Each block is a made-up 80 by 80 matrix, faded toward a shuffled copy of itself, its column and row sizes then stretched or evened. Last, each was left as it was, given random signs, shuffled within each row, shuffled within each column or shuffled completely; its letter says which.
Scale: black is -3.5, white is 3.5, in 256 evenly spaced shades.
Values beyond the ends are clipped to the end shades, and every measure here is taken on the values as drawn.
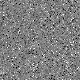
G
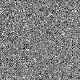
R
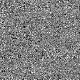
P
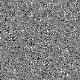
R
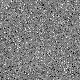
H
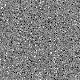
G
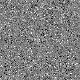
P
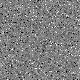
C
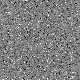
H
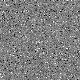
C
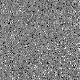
R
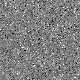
G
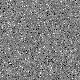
H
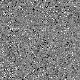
P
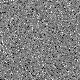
H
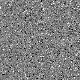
G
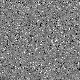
C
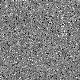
H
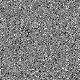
R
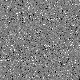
C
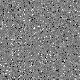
R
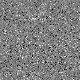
P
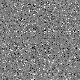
R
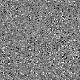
R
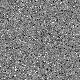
H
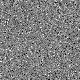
H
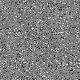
C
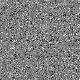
P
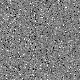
G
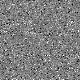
C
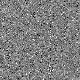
G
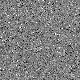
H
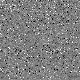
C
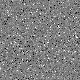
C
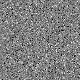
G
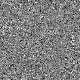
G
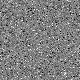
H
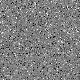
C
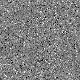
G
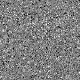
P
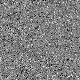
C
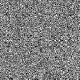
R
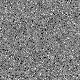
C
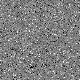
C
